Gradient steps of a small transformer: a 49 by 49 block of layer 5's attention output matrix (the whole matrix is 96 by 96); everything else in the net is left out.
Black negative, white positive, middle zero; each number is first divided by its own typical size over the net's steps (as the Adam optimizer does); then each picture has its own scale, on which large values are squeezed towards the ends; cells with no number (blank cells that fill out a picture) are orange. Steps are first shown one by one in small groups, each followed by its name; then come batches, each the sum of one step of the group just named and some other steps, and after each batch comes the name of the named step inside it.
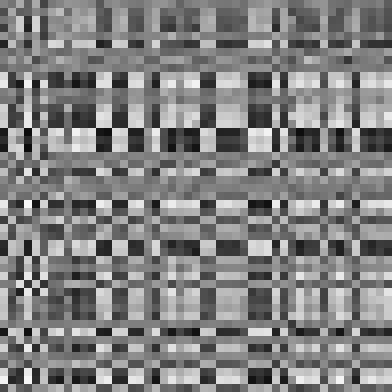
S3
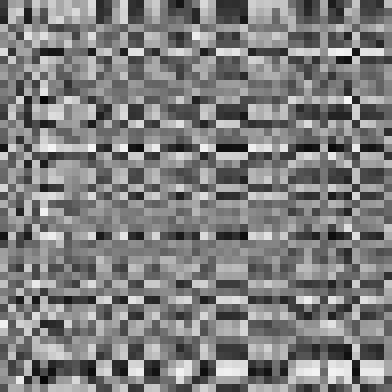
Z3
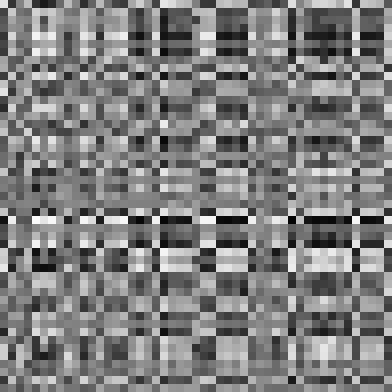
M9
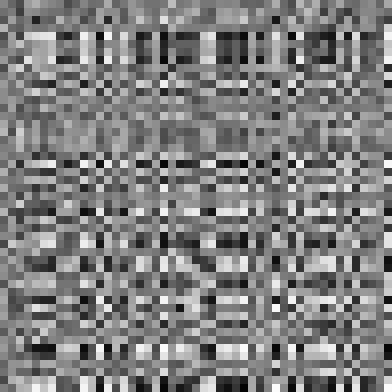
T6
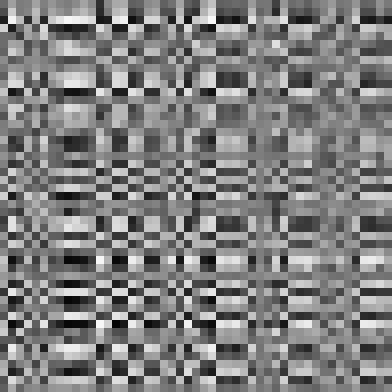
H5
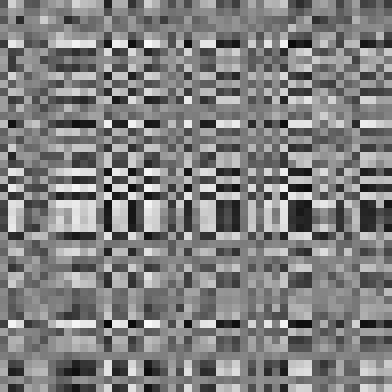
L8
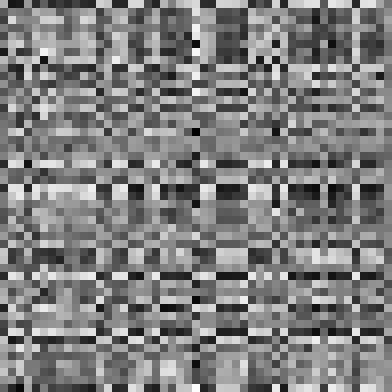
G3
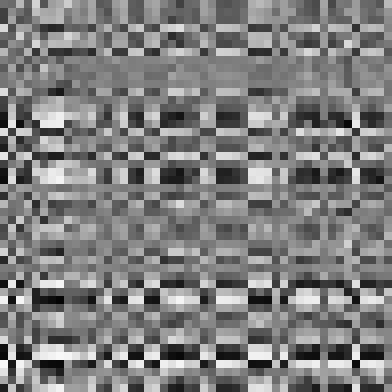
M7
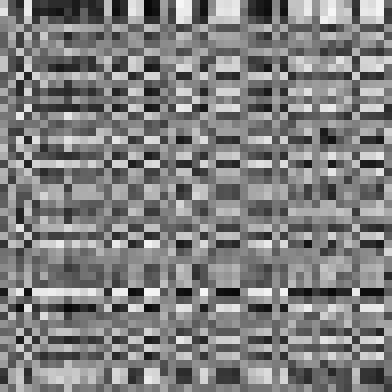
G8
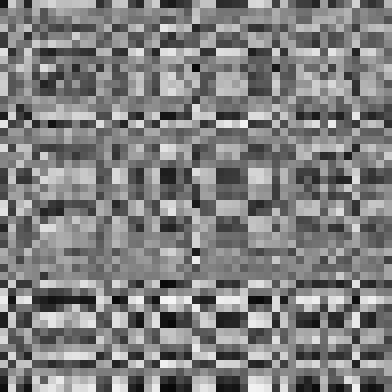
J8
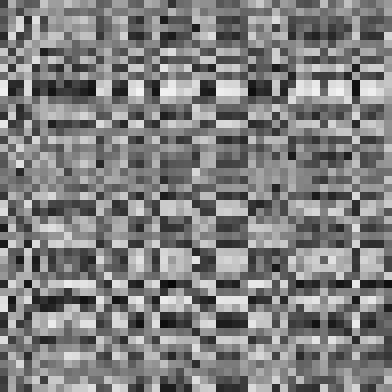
J8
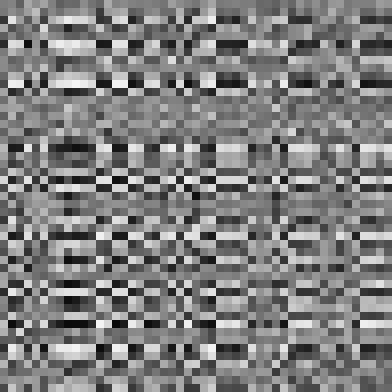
H5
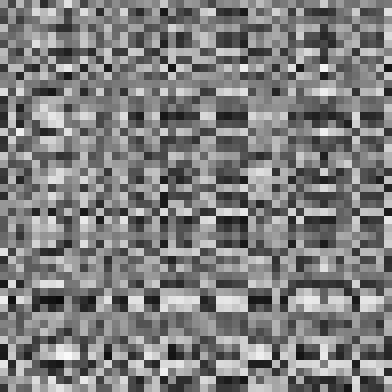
M7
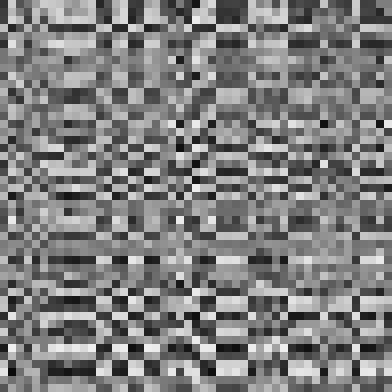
H5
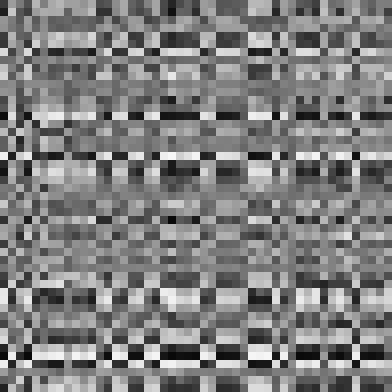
M7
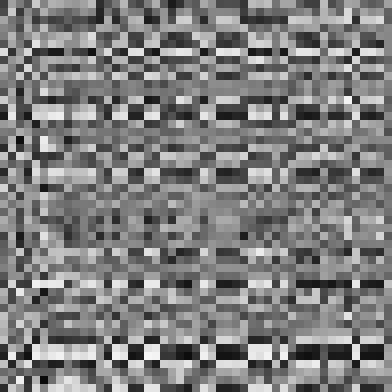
Z3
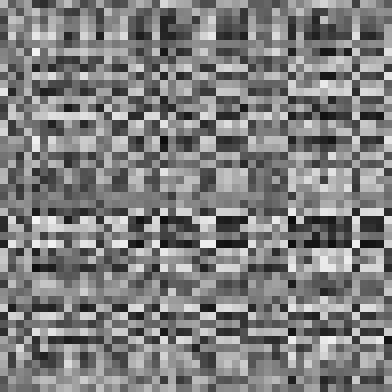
M9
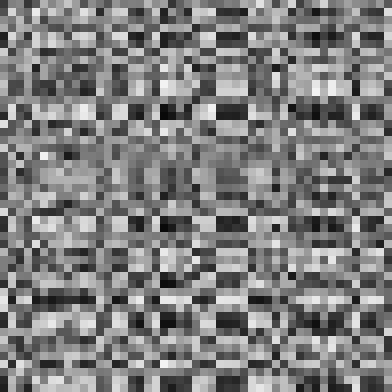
J8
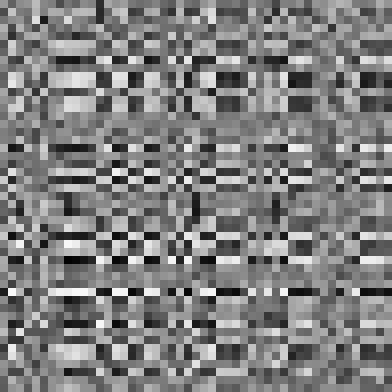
H5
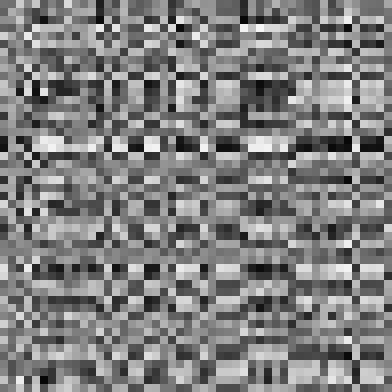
Z3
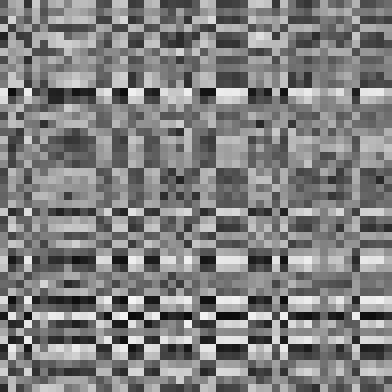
H5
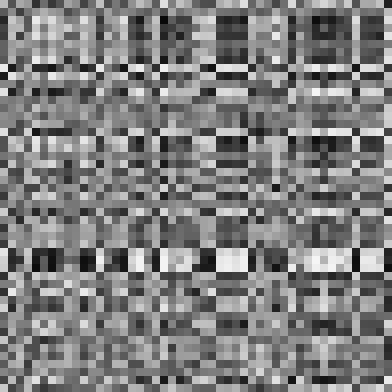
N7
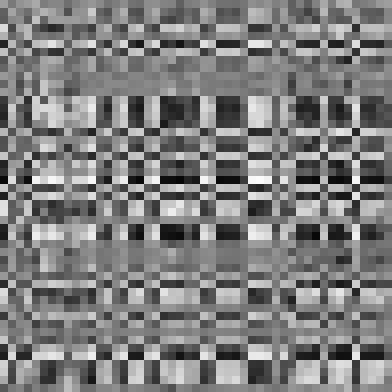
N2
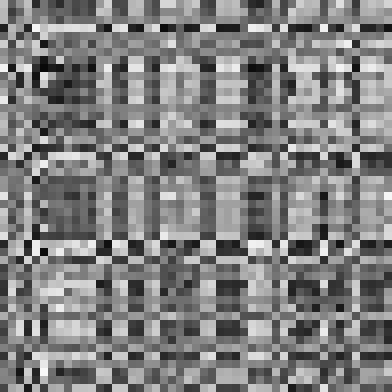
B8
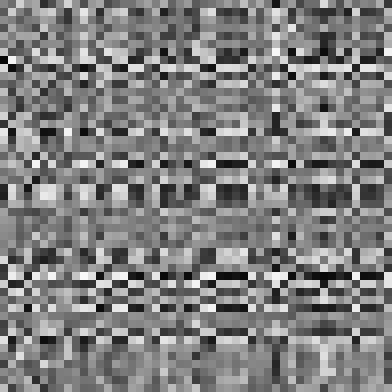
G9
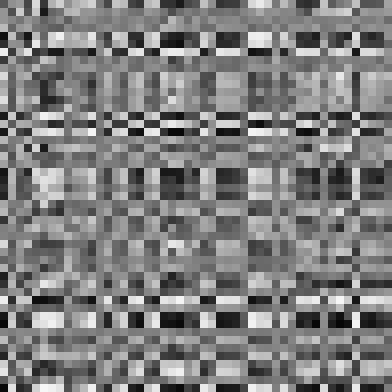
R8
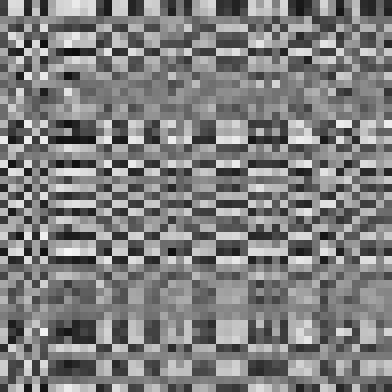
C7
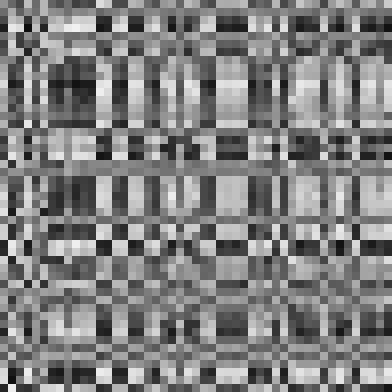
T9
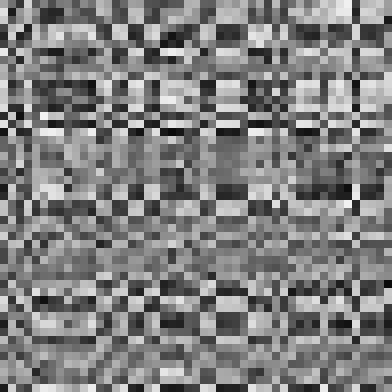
R8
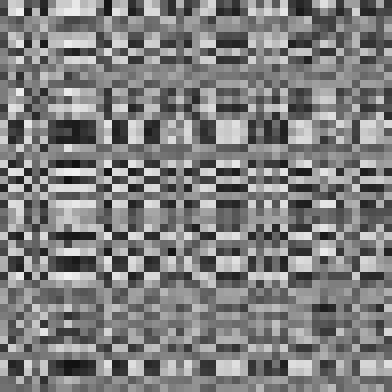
C7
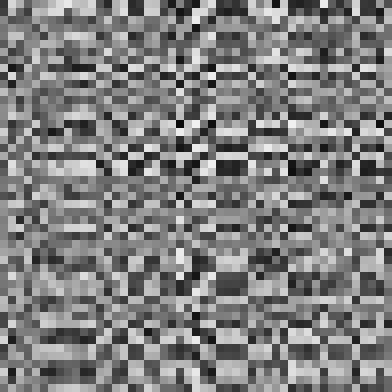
G9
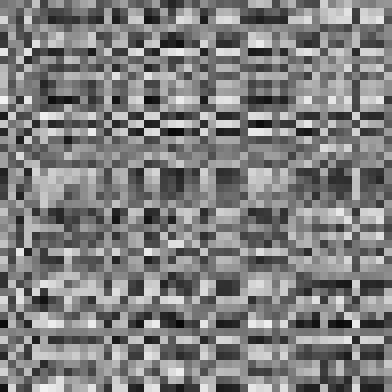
R8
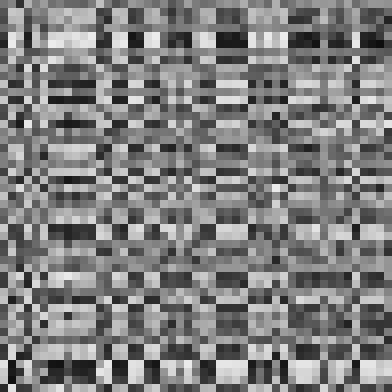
T9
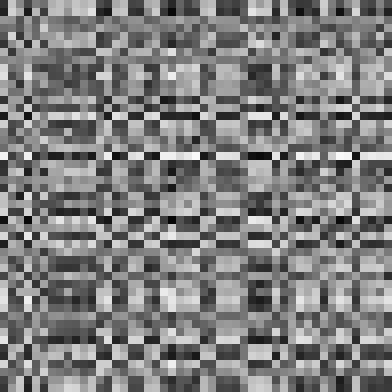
C7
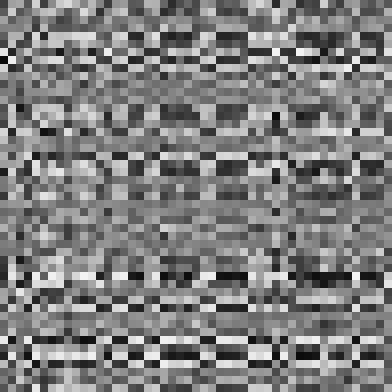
G9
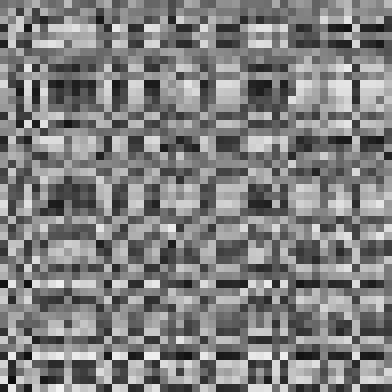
T9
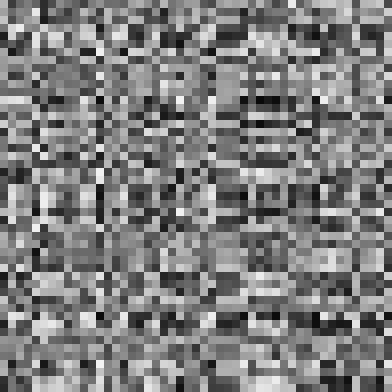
R8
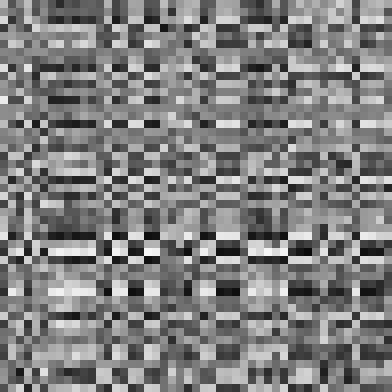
B8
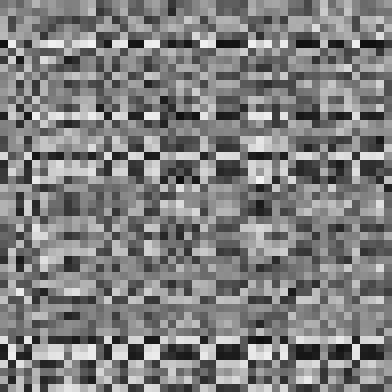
N2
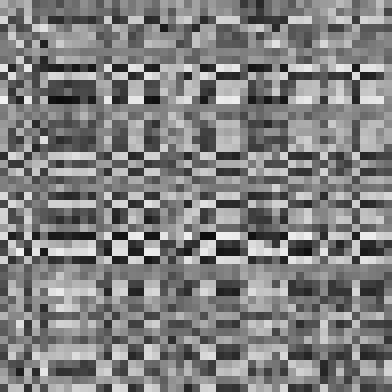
B8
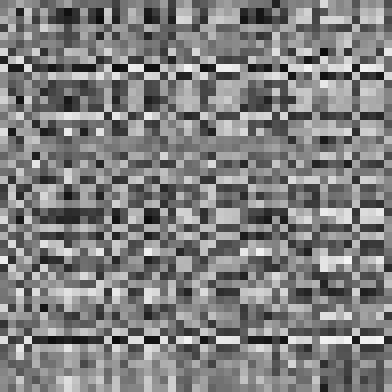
G9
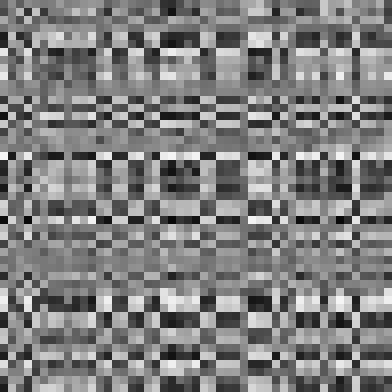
R8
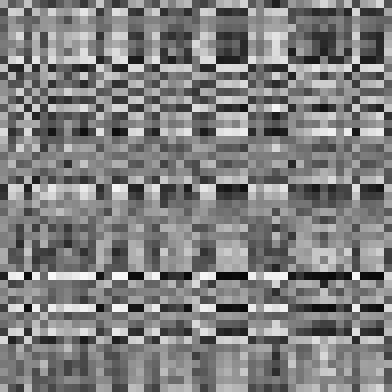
G9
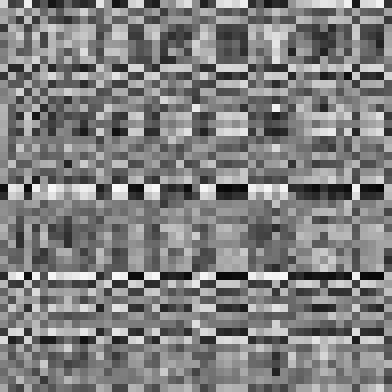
G9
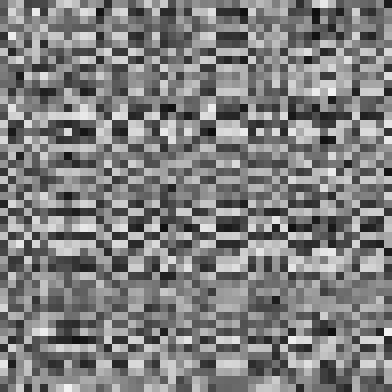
C7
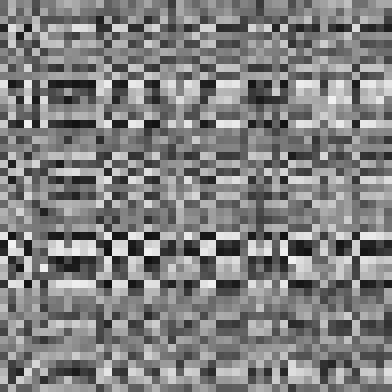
T9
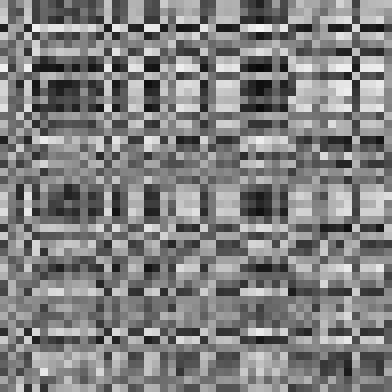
B8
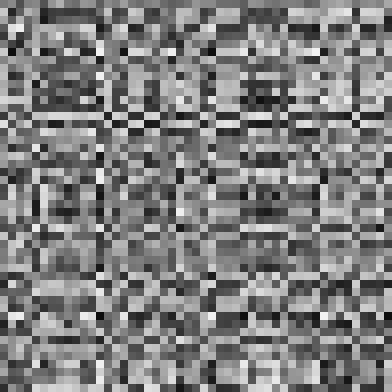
R8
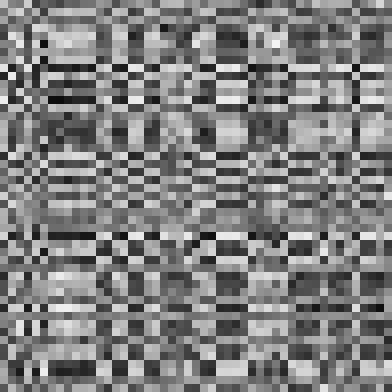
B8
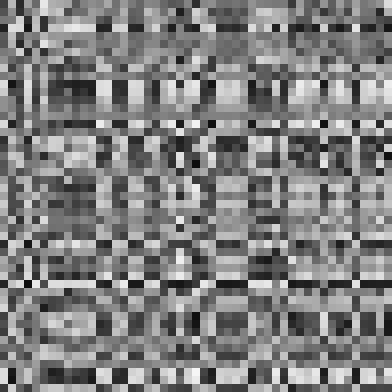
T9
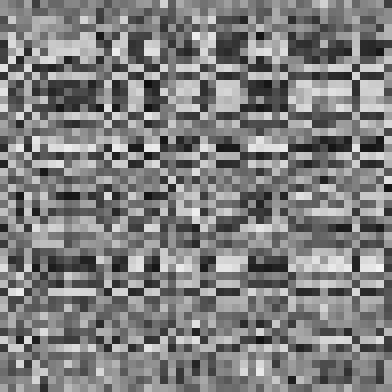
N7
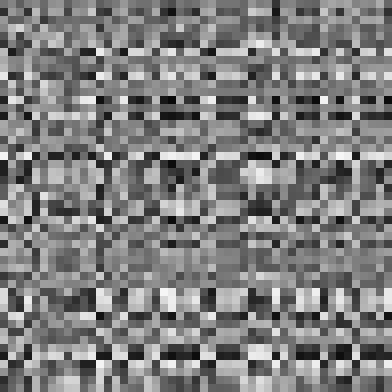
N2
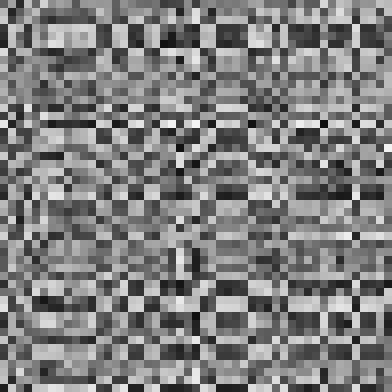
R8
